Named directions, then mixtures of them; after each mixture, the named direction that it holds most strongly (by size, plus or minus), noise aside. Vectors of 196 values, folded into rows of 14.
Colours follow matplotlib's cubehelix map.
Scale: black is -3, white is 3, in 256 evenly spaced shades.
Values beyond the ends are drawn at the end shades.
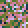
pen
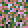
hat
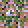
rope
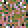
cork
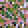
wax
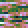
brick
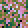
hat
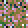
cork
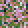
pen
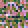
rope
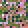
cork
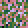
hat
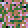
cork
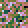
hat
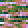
brick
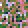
hat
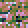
brick
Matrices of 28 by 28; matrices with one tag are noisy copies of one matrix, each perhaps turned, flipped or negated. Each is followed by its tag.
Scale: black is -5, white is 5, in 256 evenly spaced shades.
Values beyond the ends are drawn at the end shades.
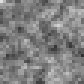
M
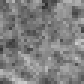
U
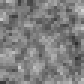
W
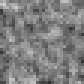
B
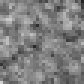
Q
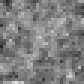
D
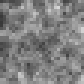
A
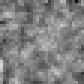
D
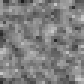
B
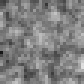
A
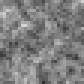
M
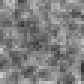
D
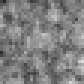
A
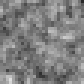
W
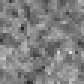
M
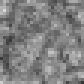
W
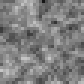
M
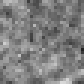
U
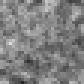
U
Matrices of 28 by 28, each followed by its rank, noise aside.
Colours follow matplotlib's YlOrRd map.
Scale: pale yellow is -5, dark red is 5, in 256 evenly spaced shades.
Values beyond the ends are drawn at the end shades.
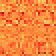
three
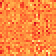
six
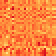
three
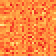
six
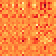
three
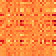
two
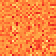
six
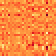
three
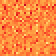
six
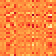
two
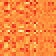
three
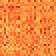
four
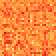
six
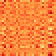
two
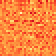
six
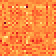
four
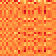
two
